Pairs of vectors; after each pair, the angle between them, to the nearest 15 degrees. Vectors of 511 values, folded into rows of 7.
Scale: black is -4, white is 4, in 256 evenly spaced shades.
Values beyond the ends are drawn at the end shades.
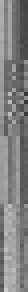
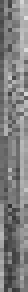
150 degrees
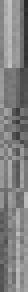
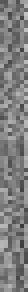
105 degrees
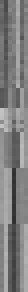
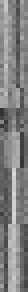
165 degrees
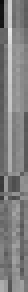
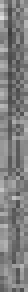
135 degrees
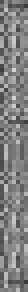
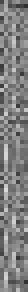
30 degrees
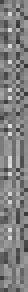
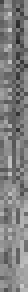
45 degrees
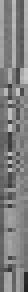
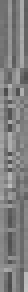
150 degrees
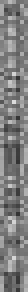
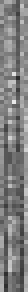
45 degrees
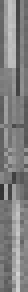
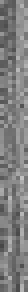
120 degrees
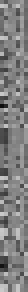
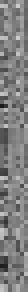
15 degrees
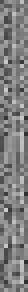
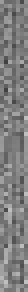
165 degrees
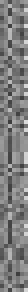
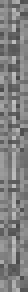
90 degrees
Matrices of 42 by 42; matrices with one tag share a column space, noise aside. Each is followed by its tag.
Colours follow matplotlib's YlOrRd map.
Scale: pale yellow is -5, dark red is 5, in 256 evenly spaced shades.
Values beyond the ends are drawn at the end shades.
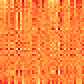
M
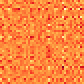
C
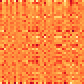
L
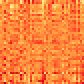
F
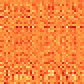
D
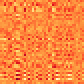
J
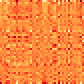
L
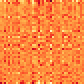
L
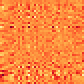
D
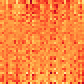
F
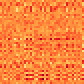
J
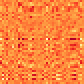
J
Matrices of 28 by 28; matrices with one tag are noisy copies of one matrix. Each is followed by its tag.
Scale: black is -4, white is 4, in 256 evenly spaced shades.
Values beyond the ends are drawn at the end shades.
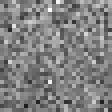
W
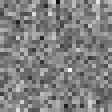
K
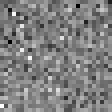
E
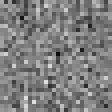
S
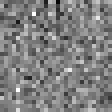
K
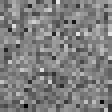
W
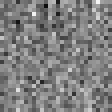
K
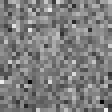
W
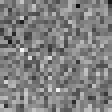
E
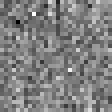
K
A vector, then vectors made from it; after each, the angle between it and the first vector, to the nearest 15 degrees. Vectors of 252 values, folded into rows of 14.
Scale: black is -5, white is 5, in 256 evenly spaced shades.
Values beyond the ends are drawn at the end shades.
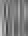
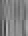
135 degrees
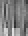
60 degrees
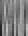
135 degrees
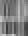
45 degrees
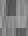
75 degrees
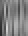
165 degrees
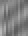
45 degrees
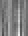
75 degrees
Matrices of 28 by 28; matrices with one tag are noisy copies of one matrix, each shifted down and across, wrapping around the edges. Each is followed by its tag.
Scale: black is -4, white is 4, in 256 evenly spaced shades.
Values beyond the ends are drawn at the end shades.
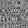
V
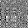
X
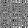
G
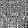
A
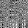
G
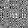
G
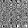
X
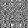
X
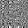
X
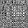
A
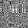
G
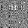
G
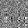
X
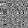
V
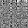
X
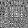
A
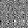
X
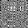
G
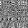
A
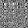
X
